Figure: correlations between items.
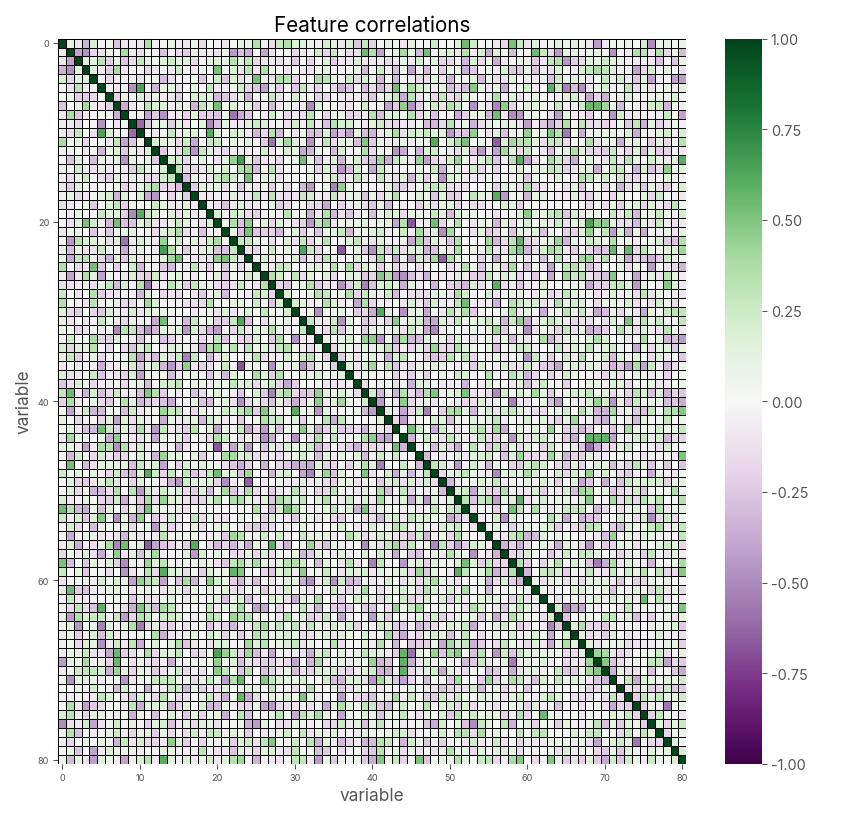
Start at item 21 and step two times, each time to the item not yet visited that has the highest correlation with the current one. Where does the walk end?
15
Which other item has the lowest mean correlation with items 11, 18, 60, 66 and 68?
32
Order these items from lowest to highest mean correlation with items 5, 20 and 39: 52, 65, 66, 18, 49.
65, 18, 49, 66, 52
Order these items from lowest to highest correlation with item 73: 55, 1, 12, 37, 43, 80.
12, 1, 37, 55, 80, 43
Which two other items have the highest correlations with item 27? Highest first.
56, 78
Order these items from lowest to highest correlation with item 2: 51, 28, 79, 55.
79, 28, 51, 55
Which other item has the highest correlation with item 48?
11
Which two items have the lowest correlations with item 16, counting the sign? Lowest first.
35, 32
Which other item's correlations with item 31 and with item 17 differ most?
23
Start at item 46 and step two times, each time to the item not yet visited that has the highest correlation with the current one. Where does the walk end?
13
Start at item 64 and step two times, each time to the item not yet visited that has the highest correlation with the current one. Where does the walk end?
59
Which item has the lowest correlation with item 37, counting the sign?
10
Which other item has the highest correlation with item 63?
5
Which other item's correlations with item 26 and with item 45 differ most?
43
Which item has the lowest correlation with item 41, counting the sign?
47
